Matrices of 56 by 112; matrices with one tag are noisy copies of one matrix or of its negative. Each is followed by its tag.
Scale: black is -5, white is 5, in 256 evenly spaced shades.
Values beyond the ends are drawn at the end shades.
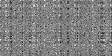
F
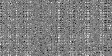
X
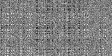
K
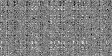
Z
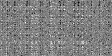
Z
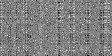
X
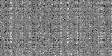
F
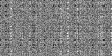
F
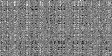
Z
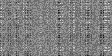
X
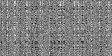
Z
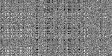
K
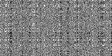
F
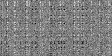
Z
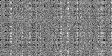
F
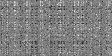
Z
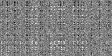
Z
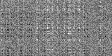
K
